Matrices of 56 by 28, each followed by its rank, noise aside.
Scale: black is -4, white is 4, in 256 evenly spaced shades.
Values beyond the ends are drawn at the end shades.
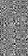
five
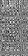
four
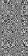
five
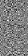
five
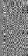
four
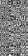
four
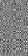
three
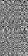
four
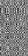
three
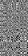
four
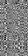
five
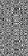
four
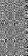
four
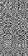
six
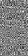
five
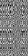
three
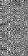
five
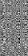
five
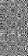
four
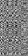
four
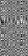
two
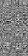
five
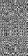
five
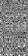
six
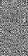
five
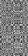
three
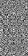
six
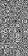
six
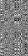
three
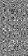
five
